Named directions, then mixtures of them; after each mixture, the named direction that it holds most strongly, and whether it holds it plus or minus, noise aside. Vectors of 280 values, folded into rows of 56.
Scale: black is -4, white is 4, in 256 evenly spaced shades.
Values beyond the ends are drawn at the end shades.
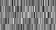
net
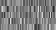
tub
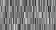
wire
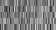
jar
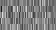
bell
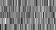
jar, plus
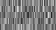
net, minus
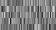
tub, minus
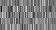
bell, plus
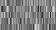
tub, minus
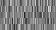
wire, minus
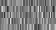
tub, plus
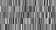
net, minus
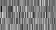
bell, plus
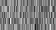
jar, minus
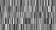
wire, minus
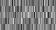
net, plus
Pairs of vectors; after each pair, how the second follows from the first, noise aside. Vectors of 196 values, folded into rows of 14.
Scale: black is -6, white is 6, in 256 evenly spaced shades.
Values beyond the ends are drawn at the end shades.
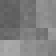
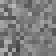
sign-scrambled.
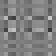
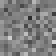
shuffled.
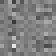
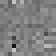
negated, partly zeroed.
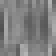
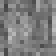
reversed, negated.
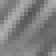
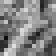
wrapped around, negated, scaled up.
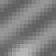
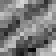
negated, scaled up.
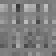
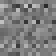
sign-scrambled.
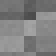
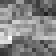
wrapped around, negated, scaled up.
